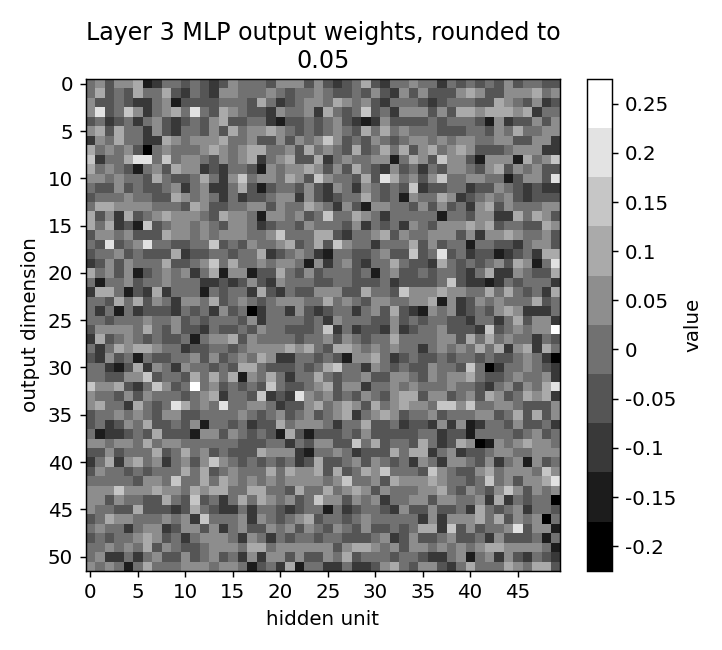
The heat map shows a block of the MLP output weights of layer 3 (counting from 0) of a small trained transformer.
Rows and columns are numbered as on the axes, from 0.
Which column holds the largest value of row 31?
6
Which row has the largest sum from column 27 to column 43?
34
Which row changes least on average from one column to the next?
49
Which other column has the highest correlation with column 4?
20
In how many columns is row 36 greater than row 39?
15
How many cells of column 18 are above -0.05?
31
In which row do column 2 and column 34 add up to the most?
17
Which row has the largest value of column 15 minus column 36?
19
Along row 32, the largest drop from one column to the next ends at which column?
12
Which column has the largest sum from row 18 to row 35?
37
